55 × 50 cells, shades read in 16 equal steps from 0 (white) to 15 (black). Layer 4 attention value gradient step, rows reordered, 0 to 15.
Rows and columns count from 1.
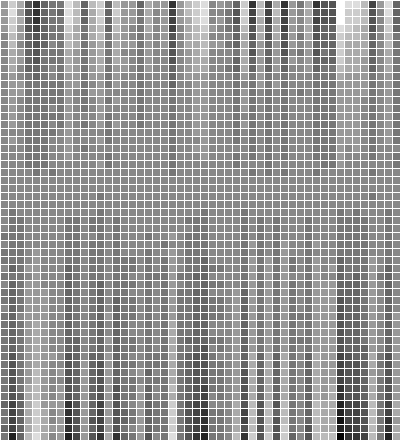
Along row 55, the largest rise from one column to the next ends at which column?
43
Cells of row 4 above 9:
8
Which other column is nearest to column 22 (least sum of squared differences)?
5
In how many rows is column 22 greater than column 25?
22
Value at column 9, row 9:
5
